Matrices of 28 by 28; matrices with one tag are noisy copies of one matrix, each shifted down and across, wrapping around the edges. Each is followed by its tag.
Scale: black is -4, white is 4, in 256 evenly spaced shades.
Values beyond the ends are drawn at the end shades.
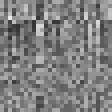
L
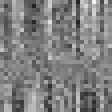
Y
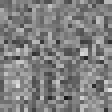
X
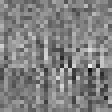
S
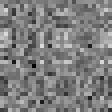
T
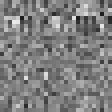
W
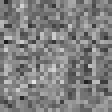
X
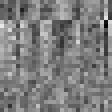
Y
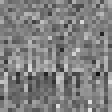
L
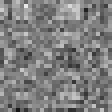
T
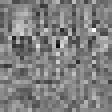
W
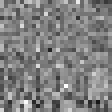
W
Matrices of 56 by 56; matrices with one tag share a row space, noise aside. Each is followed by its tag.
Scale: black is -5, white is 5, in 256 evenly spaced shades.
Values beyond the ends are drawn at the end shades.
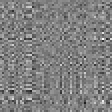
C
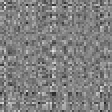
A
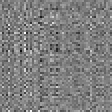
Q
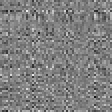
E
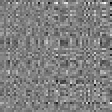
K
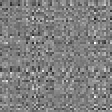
E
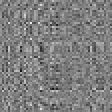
Q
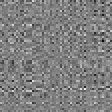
C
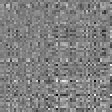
K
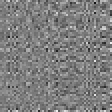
K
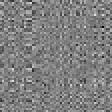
C
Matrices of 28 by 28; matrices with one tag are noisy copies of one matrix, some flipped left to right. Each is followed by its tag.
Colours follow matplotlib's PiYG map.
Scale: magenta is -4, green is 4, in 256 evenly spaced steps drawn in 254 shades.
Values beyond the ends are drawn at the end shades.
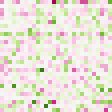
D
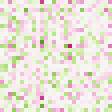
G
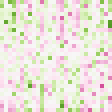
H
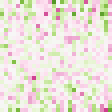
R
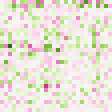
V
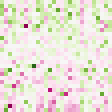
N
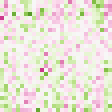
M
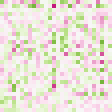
V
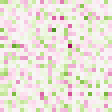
G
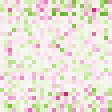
R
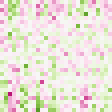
M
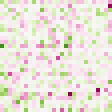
G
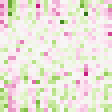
M
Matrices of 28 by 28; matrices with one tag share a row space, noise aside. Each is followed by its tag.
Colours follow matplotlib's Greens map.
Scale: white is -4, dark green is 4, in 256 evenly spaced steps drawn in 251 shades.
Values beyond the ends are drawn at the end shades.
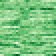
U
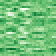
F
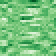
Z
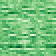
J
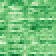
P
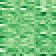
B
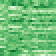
P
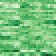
U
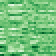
P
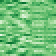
F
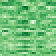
J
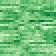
U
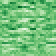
J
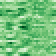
F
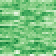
U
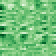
B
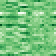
F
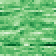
U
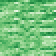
U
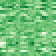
B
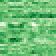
P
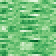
Z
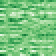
P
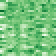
B
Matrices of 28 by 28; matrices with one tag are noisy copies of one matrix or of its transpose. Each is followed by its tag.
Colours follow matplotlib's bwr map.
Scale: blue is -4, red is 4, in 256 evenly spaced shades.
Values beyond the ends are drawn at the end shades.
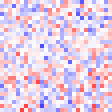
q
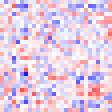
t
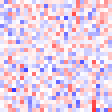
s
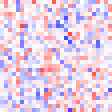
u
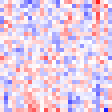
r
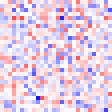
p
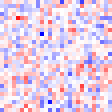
q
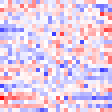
r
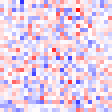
p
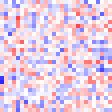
q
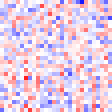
q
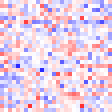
u
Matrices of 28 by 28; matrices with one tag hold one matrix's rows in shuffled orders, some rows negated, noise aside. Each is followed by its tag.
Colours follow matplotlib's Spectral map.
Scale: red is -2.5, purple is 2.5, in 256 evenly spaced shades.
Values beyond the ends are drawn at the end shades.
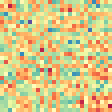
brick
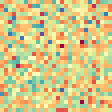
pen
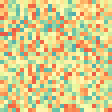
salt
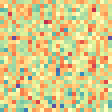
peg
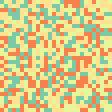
salt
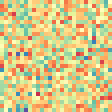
peg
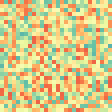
peg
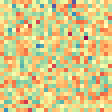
pen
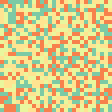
pen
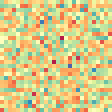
brick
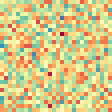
peg
